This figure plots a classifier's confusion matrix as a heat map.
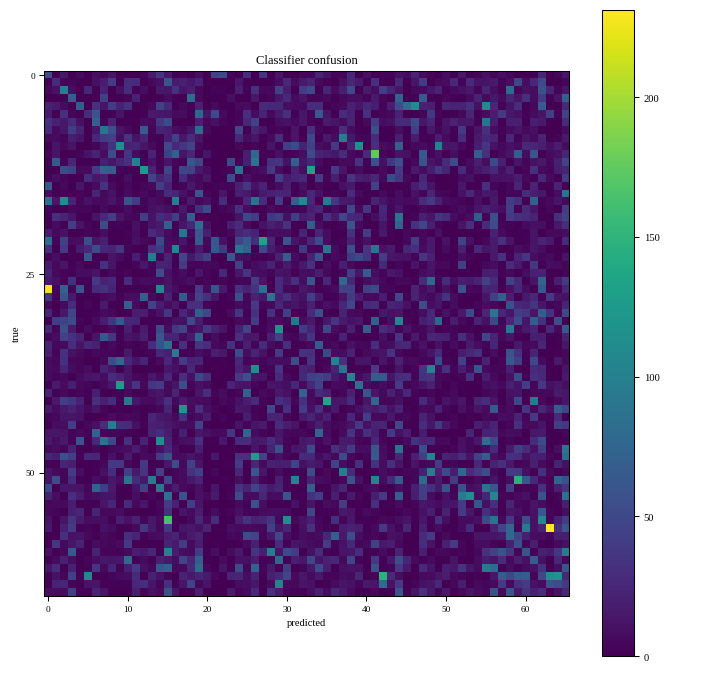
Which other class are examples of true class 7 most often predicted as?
19
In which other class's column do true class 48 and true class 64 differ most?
26
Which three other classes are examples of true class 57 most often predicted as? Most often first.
63, 60, 58
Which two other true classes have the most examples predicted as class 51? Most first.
11, 59
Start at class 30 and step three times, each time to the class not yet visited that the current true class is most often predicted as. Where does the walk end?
65
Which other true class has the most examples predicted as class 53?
30
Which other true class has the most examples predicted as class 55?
4
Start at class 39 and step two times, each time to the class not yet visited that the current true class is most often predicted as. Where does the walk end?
49
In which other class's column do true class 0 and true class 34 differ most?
15
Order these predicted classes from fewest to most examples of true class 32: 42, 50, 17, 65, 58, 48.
50, 48, 42, 17, 65, 58
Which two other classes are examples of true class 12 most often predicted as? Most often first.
33, 24
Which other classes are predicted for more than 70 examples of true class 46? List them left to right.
7, 14, 55
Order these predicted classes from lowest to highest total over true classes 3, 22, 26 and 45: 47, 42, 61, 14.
42, 61, 14, 47
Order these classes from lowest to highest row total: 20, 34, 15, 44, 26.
20, 15, 34, 44, 26
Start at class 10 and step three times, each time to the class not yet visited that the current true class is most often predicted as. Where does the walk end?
16
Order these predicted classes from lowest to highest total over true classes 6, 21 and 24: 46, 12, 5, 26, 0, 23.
23, 12, 5, 26, 46, 0
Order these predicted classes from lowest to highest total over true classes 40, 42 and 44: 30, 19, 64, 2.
2, 30, 19, 64
